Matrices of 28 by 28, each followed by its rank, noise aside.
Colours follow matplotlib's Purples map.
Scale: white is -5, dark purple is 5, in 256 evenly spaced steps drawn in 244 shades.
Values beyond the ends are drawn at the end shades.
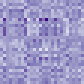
three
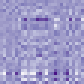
two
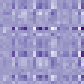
one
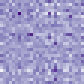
four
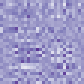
three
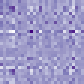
two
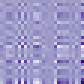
one
